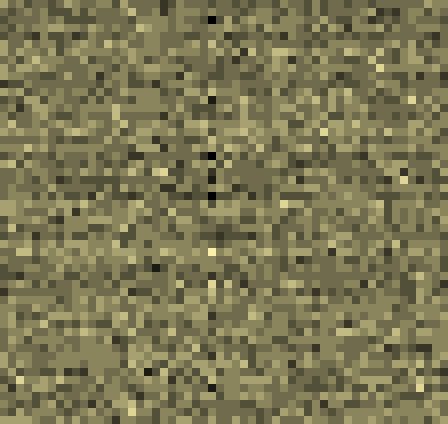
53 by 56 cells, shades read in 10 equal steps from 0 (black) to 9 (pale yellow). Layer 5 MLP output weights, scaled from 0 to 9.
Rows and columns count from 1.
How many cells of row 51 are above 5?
6
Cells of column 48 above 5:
11
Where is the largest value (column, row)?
27, 32
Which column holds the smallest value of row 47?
19
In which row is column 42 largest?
31
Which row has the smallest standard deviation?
39
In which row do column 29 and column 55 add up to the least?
5
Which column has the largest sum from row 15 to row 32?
2
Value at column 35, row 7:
7
